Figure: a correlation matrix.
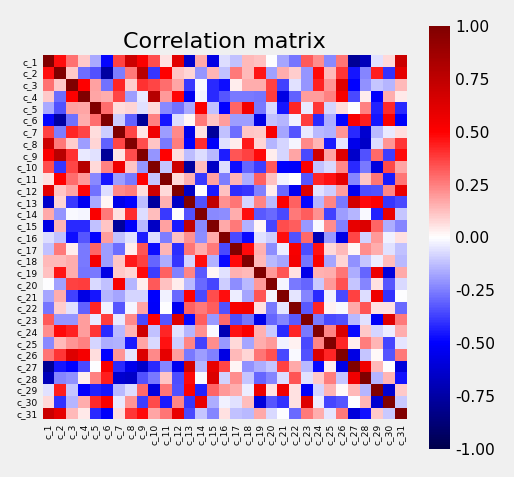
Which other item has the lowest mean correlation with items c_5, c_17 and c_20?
c_16
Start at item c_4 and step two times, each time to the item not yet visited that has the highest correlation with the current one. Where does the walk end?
c_12
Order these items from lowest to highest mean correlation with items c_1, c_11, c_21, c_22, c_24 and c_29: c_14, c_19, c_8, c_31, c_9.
c_14, c_8, c_31, c_19, c_9
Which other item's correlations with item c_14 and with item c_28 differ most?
c_8
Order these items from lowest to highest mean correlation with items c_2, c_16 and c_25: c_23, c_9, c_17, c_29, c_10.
c_10, c_23, c_17, c_9, c_29
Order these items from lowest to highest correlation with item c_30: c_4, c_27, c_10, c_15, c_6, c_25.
c_25, c_15, c_27, c_4, c_10, c_6
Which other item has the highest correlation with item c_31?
c_1
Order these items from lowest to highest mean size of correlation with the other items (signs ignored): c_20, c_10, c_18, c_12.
c_20, c_18, c_12, c_10
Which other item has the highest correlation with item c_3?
c_26
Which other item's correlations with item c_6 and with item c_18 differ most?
c_9
